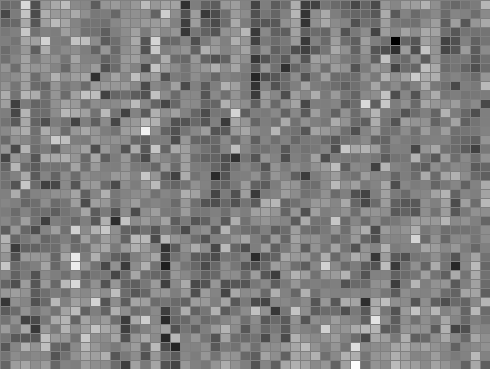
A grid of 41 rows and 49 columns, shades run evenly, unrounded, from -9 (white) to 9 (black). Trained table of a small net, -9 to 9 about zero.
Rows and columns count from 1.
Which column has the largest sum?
26
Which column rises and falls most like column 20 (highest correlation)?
39
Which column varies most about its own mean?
17
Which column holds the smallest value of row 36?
38
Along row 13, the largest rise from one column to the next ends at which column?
25
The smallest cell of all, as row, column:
41, 36
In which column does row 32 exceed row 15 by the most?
15
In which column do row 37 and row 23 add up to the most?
46
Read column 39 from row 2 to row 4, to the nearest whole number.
-3 -2 -2
